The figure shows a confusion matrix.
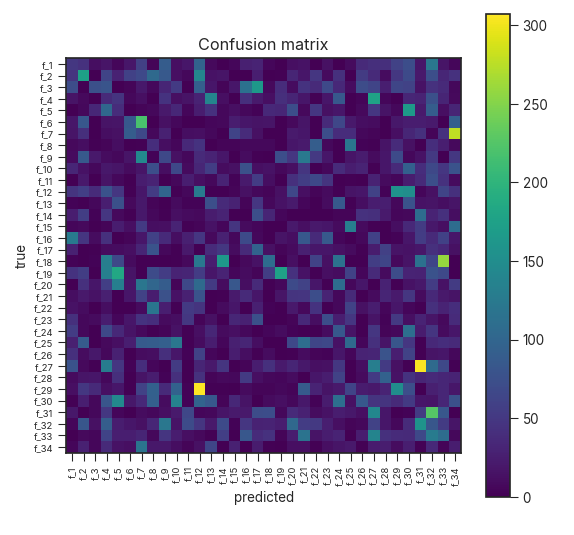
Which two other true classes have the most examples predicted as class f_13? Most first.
f_4, f_30
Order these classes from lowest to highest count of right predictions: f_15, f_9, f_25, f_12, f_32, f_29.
f_15, f_9, f_32, f_25, f_12, f_29
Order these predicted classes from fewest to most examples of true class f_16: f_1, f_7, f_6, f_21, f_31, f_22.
f_6, f_7, f_22, f_31, f_21, f_1
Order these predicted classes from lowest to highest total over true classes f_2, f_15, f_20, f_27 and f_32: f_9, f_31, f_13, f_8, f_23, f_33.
f_23, f_13, f_33, f_8, f_9, f_31
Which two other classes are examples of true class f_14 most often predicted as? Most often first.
f_31, f_17
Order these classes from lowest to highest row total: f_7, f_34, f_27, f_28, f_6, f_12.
f_34, f_28, f_6, f_7, f_12, f_27
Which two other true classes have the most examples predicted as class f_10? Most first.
f_30, f_25
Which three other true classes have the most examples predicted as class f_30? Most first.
f_5, f_12, f_24
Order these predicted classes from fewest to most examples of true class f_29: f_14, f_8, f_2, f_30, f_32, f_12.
f_14, f_32, f_2, f_30, f_8, f_12
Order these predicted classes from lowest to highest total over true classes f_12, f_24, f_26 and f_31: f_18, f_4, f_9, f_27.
f_18, f_9, f_4, f_27
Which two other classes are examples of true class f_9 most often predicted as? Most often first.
f_7, f_21
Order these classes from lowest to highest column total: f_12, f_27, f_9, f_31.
f_9, f_31, f_27, f_12
